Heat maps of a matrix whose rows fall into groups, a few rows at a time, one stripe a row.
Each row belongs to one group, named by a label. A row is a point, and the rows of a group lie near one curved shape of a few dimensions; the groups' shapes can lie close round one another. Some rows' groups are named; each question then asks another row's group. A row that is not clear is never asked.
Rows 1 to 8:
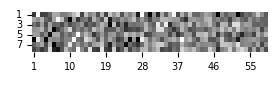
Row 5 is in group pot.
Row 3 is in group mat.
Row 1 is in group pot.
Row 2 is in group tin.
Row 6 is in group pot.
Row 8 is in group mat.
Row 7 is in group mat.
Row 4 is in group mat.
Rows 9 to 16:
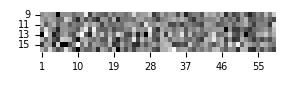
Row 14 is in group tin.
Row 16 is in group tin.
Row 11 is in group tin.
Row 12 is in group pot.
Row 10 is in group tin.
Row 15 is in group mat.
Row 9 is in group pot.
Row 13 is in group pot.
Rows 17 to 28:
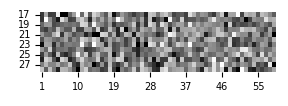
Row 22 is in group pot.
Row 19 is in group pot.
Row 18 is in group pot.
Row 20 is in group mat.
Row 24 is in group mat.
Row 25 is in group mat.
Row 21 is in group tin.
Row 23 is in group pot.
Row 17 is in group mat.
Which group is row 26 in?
pot
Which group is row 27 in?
tin
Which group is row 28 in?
tin
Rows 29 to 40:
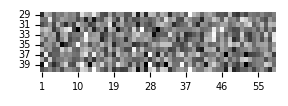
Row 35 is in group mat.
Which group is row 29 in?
pot
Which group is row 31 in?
mat
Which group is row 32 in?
tin
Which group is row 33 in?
pot
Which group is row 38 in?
mat
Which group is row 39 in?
pot
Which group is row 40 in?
pot
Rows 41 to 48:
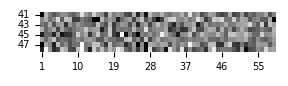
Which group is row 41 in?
pot
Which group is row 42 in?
tin
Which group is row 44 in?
tin
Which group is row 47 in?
pot
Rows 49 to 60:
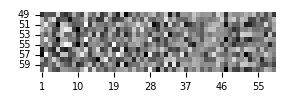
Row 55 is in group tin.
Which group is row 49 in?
mat
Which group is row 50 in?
tin
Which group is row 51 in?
pot
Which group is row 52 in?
tin
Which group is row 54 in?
pot
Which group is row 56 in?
mat
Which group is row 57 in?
pot
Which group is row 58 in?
tin
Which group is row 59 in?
mat
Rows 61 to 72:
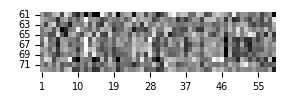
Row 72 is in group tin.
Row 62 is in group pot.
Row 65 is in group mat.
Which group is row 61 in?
tin
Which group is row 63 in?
tin
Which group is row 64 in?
mat
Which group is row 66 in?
pot
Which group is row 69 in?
pot
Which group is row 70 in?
tin
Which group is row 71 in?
mat
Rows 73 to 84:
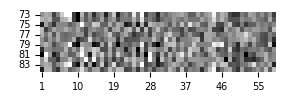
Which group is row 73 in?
tin
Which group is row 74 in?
tin
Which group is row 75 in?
pot
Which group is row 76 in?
tin
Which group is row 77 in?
mat
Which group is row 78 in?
mat
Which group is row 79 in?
tin
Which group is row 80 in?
pot
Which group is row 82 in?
pot
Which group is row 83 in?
tin
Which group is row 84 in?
pot
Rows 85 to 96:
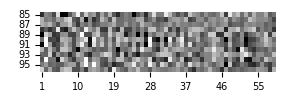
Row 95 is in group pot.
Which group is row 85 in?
mat
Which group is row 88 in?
mat
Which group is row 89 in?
pot
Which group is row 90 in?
pot
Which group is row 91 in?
pot
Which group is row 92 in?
tin
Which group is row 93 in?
mat
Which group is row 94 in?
pot
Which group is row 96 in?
tin
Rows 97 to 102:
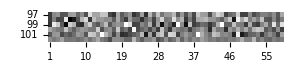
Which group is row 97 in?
pot
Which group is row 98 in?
mat
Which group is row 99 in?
pot
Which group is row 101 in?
pot
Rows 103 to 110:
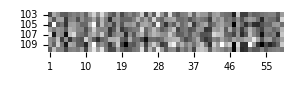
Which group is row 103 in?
pot
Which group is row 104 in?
tin
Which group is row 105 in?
pot
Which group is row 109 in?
tin
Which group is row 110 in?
pot
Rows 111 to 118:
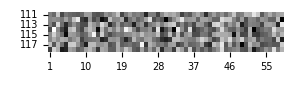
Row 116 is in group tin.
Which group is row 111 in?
mat
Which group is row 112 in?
tin
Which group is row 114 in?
pot
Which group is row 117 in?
tin
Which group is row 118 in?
pot
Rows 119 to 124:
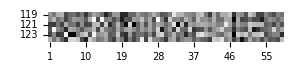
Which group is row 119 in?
tin
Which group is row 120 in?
pot
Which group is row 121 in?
mat
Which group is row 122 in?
pot
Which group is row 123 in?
mat
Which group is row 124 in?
tin
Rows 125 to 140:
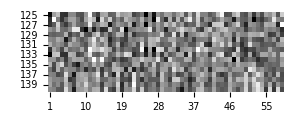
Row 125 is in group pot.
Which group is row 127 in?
pot
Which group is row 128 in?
tin
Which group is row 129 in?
mat
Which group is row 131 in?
tin
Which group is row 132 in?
pot
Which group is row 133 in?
pot
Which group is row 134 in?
pot
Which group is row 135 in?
tin
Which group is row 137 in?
mat
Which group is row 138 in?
mat
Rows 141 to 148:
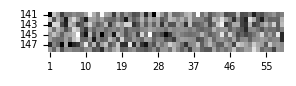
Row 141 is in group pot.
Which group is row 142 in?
tin
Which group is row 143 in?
pot
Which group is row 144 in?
tin
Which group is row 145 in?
tin
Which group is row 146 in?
tin
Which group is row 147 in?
mat
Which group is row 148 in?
mat
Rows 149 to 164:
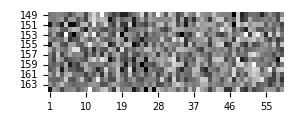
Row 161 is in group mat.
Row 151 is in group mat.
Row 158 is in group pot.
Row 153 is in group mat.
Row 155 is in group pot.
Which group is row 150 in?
pot
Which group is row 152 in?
tin
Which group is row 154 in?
mat
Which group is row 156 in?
tin
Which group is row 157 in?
mat
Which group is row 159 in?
mat
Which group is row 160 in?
mat
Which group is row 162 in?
mat
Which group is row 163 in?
tin
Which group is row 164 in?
pot
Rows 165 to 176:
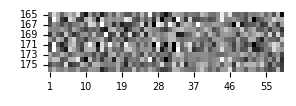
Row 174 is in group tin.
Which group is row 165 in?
tin
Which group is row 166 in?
pot
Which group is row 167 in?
pot
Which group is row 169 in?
mat
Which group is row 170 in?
tin
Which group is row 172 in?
pot
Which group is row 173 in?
tin
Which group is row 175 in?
mat
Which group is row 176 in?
tin
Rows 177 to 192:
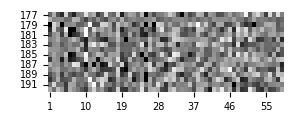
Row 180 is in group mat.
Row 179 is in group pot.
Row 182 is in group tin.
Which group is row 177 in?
mat
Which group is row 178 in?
tin
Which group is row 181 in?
mat
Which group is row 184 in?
tin
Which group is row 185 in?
mat
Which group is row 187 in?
tin
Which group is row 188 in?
tin
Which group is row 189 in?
mat
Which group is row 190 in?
pot
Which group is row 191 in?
pot
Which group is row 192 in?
tin
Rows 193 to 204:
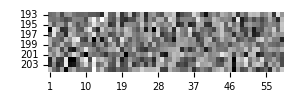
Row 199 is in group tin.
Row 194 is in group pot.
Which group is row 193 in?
mat
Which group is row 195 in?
tin
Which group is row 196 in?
pot
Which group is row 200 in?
mat
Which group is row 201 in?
tin
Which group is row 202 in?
mat
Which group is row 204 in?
pot
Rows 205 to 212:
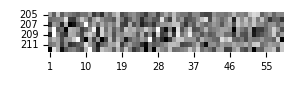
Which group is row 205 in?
mat
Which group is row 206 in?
mat
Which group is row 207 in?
mat
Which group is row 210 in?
tin
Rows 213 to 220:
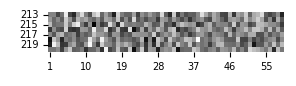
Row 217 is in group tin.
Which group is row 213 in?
mat
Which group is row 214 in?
mat
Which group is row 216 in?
mat
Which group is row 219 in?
pot
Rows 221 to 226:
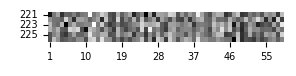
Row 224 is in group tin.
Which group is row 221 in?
pot
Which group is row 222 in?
mat
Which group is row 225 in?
pot
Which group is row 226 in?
pot
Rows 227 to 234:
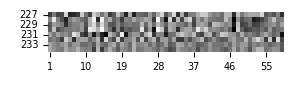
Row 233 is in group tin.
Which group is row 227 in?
mat
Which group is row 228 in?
pot
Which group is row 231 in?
tin
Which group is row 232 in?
mat
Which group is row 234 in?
tin
